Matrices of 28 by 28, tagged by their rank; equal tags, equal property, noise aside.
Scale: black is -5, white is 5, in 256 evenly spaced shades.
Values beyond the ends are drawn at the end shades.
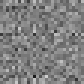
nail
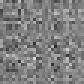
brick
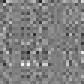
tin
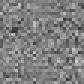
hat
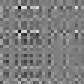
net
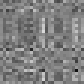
tin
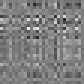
net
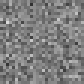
hat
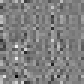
tin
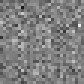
hat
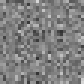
hat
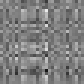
net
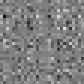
brick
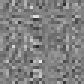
brick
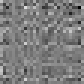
tin
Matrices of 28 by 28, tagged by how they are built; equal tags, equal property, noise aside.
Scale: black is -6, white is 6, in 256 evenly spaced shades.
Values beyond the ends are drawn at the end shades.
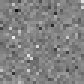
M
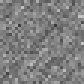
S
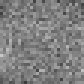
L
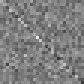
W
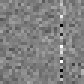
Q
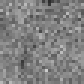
L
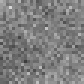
L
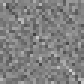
W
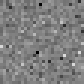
M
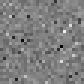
M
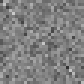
W
